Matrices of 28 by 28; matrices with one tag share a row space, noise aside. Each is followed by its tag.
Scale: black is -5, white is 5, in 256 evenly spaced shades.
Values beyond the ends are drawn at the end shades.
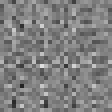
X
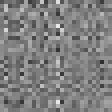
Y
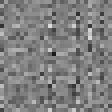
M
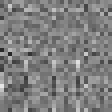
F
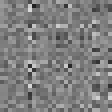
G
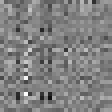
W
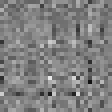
M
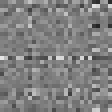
G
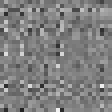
Y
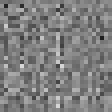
Y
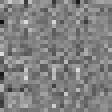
F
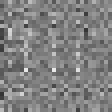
F
